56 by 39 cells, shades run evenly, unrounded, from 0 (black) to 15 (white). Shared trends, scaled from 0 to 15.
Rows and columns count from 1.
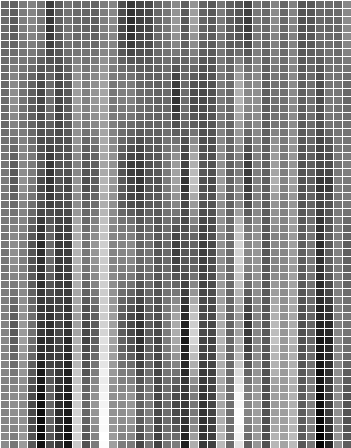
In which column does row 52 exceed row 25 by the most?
27
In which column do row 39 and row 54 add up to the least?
36
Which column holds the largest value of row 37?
12
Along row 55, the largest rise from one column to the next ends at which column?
9
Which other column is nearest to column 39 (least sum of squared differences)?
4
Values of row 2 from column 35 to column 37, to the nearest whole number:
5 6 6
